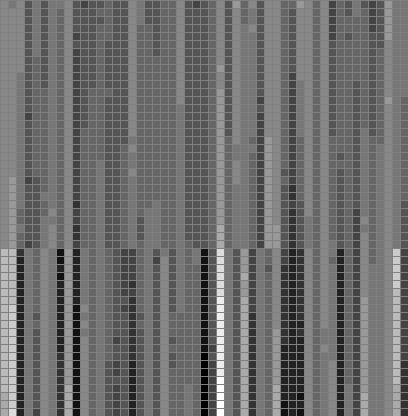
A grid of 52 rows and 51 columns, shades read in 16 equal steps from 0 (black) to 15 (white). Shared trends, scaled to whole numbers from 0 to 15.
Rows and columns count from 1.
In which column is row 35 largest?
28
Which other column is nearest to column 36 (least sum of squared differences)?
43
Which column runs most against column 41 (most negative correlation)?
35
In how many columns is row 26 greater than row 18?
5
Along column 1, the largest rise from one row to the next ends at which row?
32
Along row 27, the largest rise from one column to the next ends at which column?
34
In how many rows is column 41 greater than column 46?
28
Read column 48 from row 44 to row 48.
7 7 7 7 7
